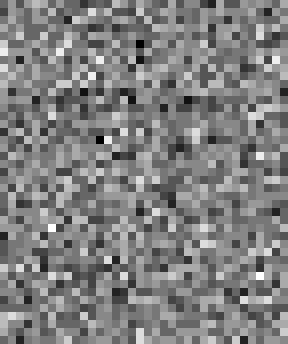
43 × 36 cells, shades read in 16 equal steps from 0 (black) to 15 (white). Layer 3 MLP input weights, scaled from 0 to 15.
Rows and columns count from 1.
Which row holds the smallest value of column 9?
3
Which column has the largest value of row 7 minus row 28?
12
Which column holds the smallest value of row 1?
27
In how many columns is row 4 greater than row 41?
15
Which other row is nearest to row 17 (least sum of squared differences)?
30
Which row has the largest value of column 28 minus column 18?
6
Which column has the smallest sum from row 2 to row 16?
17
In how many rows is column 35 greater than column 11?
25
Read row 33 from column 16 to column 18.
11 6 10
